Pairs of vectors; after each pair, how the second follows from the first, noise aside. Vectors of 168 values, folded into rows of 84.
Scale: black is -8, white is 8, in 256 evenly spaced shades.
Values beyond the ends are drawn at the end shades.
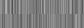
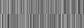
wrapped around, negated.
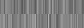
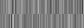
wrapped around, negated.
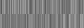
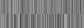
wrapped around, negated.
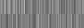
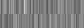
sign-scrambled.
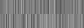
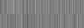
wrapped around, shrunk.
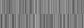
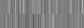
reversed, negated, partly zeroed.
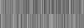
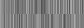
sign-scrambled.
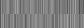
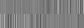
reversed, negated, partly zeroed.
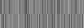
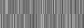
wrapped around, negated.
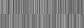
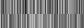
wrapped around, negated, scaled up.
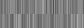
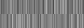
sign-scrambled.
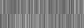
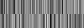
wrapped around, negated, scaled up.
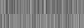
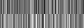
wrapped around, negated, scaled up.
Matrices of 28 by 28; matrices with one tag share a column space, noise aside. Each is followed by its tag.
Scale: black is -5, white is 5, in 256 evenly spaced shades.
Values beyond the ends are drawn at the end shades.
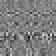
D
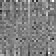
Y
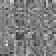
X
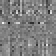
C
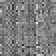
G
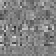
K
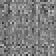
G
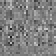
K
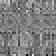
X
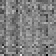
G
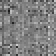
G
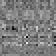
K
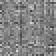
G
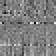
C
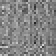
G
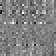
C
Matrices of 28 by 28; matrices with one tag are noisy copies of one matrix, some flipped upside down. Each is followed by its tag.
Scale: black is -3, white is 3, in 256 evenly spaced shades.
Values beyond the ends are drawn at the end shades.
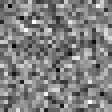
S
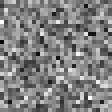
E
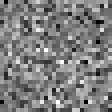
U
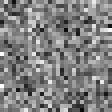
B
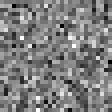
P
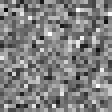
P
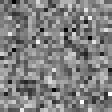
B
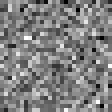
U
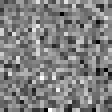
U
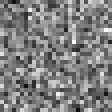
B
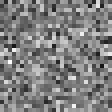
U
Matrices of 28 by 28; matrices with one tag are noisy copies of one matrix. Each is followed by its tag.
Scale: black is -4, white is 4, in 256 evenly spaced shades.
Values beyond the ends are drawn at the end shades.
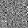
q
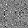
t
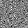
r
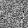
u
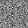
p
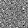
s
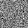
u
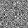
t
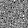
u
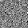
q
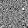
s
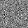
t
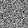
u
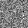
u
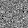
u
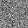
p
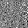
q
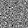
p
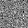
u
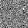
s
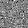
u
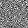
r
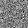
u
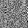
q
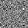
s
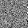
q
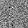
p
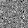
u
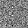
p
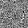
u
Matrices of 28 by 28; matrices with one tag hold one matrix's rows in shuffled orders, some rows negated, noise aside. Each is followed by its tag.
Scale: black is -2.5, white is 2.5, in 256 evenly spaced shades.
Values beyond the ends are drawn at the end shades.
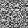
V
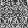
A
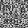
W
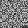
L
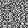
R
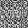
A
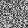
R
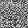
A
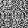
R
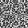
W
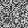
W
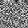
W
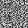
R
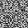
W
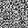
W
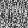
A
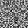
W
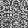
W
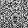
A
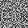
R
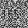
A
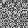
L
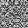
V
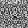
A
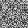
L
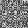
L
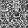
V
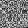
L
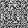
A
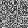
L
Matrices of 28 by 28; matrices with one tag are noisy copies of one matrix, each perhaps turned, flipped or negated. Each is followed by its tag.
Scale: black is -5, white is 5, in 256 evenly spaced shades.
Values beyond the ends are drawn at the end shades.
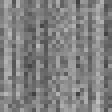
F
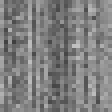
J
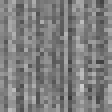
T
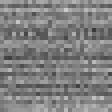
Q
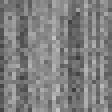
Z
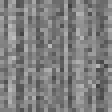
T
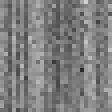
Z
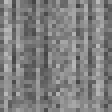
F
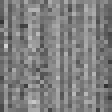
Q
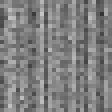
T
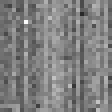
J
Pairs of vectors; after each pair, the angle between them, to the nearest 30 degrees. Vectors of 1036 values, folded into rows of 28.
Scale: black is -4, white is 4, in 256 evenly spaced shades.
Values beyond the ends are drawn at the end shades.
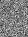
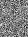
120 degrees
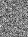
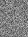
90 degrees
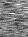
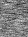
150 degrees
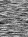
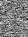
120 degrees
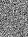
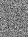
90 degrees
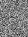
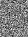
120 degrees
